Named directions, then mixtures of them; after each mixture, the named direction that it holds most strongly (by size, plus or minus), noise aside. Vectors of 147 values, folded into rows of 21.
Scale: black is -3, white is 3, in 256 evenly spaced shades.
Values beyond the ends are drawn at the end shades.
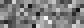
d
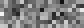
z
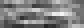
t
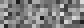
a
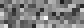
d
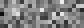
z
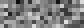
a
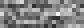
t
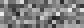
z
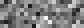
d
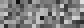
a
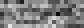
t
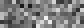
d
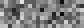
z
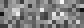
z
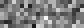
d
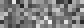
d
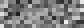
a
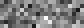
d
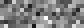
d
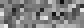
z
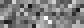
d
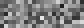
a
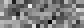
z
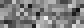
d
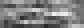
t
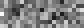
z
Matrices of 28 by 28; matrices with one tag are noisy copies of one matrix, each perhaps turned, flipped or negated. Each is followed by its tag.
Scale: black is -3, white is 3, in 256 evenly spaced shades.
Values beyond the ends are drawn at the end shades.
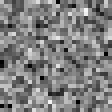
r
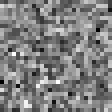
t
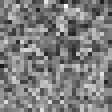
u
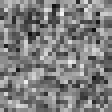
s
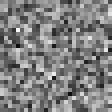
r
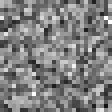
t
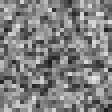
u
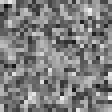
t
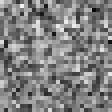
u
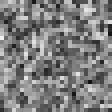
t
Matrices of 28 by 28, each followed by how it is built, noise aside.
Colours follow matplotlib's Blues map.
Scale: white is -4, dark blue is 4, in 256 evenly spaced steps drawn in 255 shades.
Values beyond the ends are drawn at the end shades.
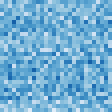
repeating columns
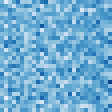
repeating rows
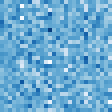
uneven columns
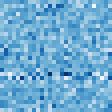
uneven rows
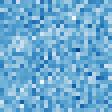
repeating rows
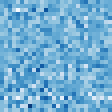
uneven rows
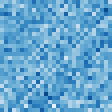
Hankel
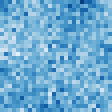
smooth
